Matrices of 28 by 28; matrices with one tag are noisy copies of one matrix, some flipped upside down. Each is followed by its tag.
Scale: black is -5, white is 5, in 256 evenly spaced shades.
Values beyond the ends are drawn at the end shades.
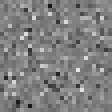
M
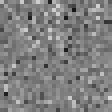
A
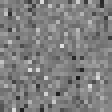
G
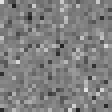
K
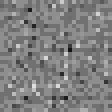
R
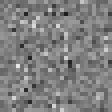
R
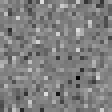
G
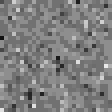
K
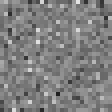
G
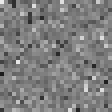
K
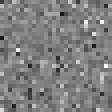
K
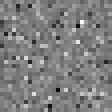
M
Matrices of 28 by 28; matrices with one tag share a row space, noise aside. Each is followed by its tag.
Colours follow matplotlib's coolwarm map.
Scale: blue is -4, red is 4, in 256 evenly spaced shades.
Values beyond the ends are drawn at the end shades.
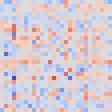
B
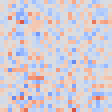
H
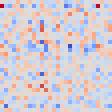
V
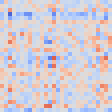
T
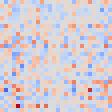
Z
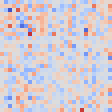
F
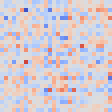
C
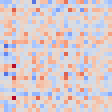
B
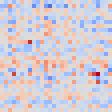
T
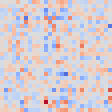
C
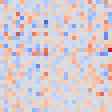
Z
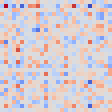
Z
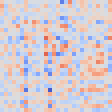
C
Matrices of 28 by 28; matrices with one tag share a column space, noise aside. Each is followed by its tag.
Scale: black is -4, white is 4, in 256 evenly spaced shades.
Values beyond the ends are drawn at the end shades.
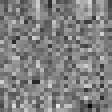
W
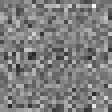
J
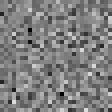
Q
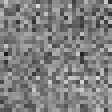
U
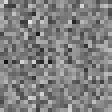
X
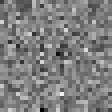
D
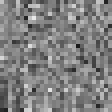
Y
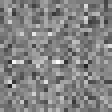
X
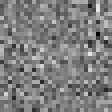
D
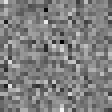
D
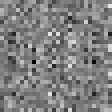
X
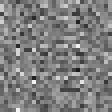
U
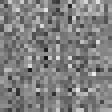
Y
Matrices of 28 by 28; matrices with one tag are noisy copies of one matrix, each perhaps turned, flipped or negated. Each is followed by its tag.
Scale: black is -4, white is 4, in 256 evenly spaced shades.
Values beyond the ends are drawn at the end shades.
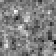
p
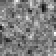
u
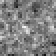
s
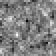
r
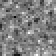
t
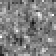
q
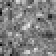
s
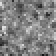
s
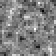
r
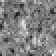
q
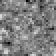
u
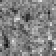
p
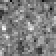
s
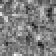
p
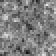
s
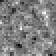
r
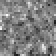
u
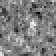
q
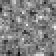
t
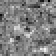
p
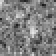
q
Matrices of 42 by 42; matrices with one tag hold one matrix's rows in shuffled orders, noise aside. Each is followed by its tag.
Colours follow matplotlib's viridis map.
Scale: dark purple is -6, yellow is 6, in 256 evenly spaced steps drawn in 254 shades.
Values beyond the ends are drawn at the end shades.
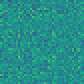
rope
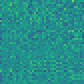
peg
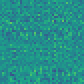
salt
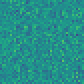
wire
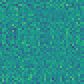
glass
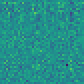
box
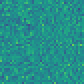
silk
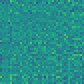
peg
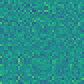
rope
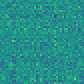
salt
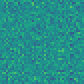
box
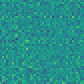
glass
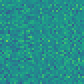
silk
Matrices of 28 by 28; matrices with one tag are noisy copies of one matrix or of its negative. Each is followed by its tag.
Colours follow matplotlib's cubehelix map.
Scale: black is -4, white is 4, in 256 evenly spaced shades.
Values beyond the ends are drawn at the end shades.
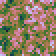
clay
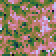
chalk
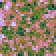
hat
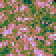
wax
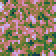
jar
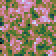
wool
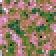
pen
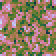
hat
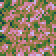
hat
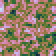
jar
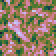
pen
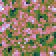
jar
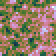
chalk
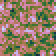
jar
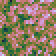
clay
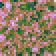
hat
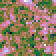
wax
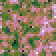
chalk
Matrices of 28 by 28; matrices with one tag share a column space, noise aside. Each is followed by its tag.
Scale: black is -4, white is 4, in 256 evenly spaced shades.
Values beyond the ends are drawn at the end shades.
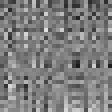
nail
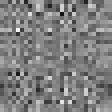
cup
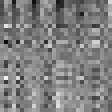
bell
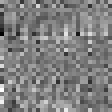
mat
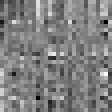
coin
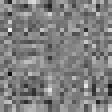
cup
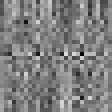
coin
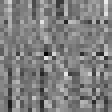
coin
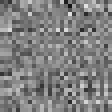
cup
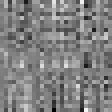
nail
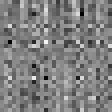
bell
